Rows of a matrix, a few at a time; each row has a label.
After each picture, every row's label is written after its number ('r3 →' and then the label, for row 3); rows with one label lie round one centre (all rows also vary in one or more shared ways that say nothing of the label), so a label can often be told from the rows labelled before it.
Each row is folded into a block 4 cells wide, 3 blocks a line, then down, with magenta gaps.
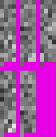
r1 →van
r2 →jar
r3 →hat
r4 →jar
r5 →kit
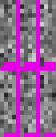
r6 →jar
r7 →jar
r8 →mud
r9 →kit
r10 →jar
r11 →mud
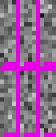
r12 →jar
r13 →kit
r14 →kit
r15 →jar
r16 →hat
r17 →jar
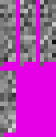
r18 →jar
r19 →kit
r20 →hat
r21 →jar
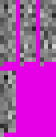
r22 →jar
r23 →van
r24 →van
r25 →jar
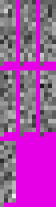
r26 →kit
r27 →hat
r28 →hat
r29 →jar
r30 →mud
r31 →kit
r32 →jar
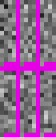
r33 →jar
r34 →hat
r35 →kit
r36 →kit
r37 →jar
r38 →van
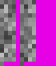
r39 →hat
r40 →jar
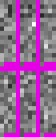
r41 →hat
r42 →hat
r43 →van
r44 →hat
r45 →kit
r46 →van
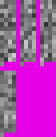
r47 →jar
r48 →van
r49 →kit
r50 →van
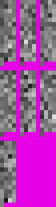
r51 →jar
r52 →van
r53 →jar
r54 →hat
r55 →jar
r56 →van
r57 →jar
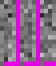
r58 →jar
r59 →kit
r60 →kit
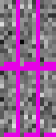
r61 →kit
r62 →kit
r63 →van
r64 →jar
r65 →van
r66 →mud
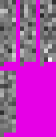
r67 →jar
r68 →mud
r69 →jar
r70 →kit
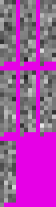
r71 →kit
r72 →jar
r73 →mud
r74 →van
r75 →jar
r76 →hat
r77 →van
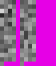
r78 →kit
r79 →van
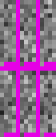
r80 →kit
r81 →van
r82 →jar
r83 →kit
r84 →hat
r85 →kit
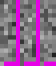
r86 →mud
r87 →mud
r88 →van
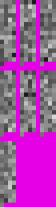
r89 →van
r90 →kit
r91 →jar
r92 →jar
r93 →kit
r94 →hat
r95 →jar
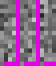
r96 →jar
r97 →jar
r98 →mud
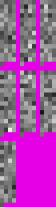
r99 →hat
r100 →jar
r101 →hat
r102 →jar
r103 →kit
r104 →kit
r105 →mud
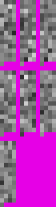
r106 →kit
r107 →jar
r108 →jar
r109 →kit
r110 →mud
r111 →kit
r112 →kit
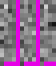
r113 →mud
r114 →mud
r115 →mud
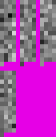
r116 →jar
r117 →mud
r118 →kit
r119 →van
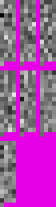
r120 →kit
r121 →hat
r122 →hat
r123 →hat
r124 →mud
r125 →kit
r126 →mud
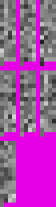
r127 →mud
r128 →jar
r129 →mud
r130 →van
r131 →jar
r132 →mud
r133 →jar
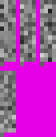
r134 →mud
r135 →kit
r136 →kit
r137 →hat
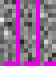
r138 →kit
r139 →kit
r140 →van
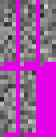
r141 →hat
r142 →hat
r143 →mud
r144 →jar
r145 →kit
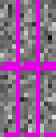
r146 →hat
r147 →mud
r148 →hat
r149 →jar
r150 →jar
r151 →hat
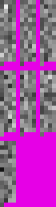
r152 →hat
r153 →van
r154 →jar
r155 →jar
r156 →mud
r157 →kit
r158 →jar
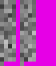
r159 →van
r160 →jar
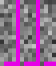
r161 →kit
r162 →hat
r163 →hat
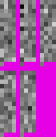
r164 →mud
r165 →mud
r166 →hat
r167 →kit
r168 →hat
